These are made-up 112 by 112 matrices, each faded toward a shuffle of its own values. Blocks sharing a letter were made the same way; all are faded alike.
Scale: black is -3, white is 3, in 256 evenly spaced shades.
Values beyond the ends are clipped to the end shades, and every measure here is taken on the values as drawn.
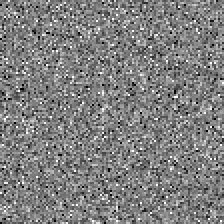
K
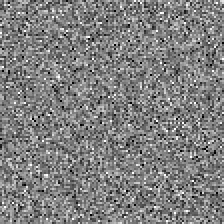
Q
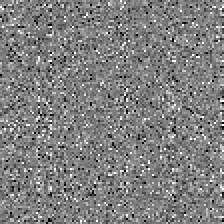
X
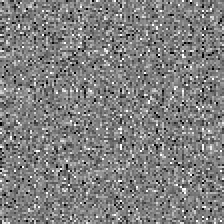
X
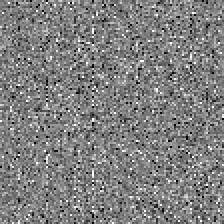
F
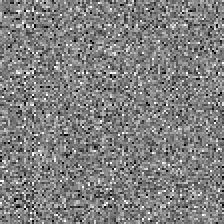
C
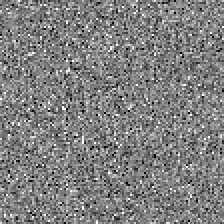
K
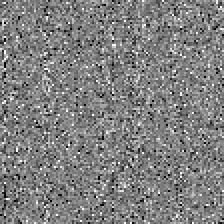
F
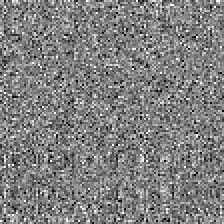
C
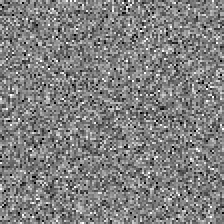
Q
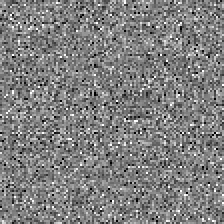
C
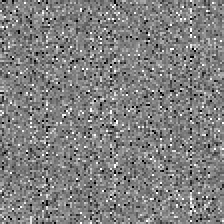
F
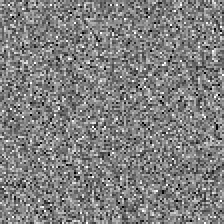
Q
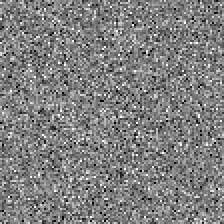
K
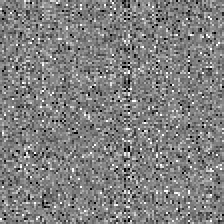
X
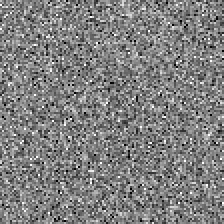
Q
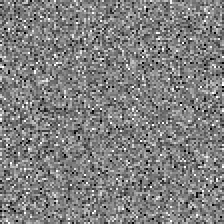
K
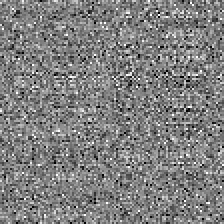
C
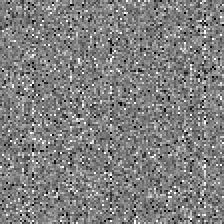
F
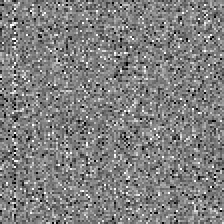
F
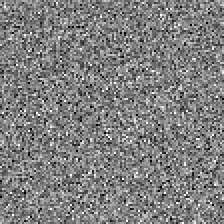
Q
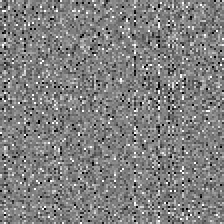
X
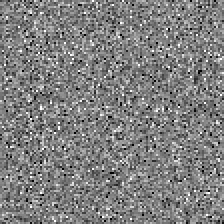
K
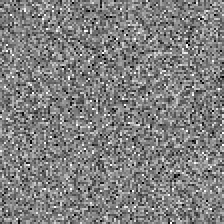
Q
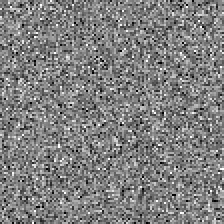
Q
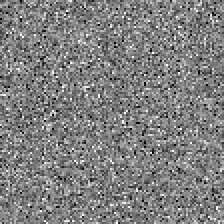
K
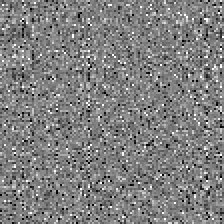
X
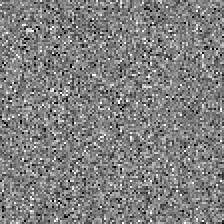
K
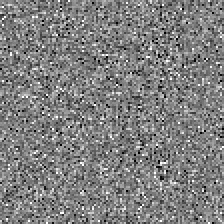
K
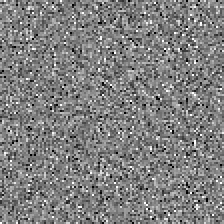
K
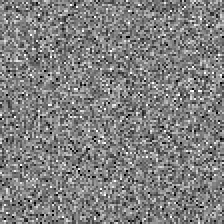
Q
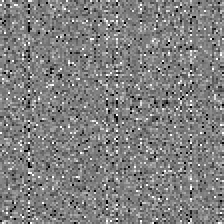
X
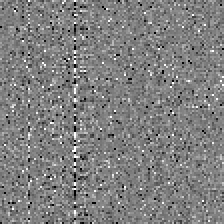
X
